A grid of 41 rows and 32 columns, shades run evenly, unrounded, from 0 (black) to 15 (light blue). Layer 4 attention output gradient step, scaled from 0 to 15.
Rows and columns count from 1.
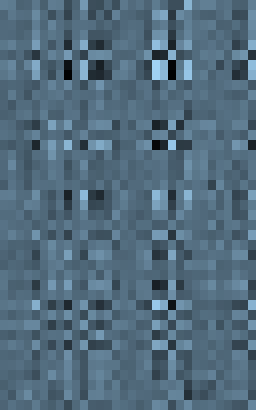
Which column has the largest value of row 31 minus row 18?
20
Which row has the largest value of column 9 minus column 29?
15
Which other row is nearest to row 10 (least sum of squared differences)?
18
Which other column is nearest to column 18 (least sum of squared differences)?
6
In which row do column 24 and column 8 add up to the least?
40
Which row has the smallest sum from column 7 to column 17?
8
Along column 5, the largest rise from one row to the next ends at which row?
7
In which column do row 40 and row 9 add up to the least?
24
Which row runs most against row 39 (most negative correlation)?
1
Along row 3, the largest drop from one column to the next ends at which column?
22
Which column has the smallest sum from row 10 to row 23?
4
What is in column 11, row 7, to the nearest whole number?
13
